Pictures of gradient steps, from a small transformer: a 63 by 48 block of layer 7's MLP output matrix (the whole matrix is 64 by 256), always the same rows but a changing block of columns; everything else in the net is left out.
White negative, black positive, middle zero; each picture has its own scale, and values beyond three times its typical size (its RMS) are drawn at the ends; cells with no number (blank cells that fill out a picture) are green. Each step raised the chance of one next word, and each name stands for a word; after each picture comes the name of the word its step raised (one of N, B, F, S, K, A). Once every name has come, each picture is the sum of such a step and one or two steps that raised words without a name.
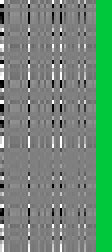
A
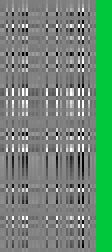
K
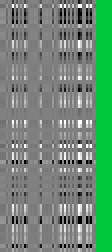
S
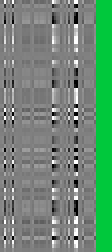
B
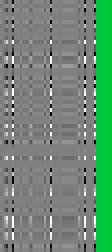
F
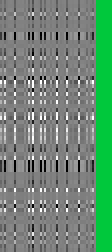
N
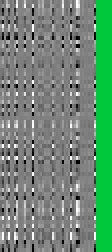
F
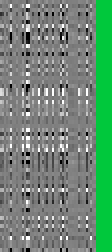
K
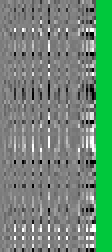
A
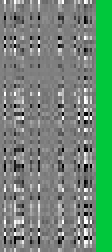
B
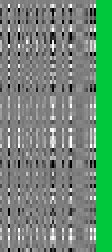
S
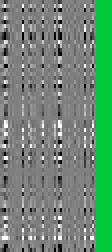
F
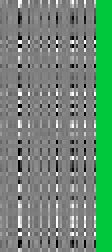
F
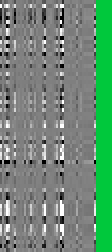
S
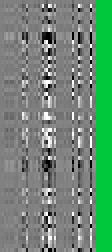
N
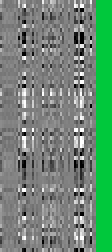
K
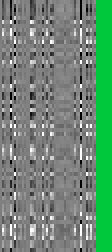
F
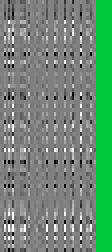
K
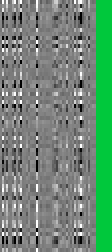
A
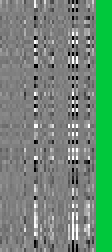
F
